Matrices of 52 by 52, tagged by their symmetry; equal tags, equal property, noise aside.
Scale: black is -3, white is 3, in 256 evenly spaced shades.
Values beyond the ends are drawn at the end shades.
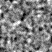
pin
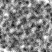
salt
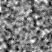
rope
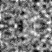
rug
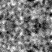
rug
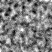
rope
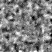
pin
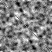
salt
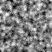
pin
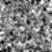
pin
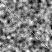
rope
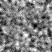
pin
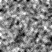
rope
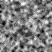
pin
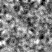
pin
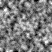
salt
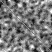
salt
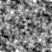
salt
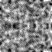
rug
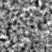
pin
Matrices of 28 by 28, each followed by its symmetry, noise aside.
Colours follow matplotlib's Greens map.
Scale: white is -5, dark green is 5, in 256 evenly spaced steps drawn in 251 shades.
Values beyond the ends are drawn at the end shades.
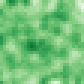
no symmetry.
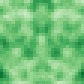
mirrored left to right.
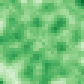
symmetric across the other diagonal.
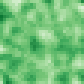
antisymmetric.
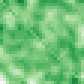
no symmetry.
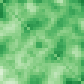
symmetric across the other diagonal.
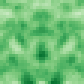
mirrored left to right.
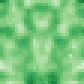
mirrored left to right.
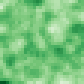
no symmetry.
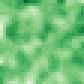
antisymmetric.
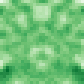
mirrored left to right.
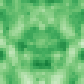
mirrored left to right.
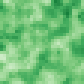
antisymmetric.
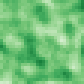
antisymmetric.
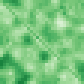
symmetric across the other diagonal.
